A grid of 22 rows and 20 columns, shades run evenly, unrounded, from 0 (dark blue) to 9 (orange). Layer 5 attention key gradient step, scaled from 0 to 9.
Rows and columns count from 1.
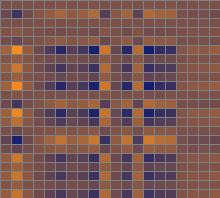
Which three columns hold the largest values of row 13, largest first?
2, 10, 13
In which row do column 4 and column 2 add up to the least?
16
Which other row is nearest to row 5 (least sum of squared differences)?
17
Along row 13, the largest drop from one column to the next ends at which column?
14
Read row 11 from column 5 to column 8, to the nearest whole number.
4 4 4 4
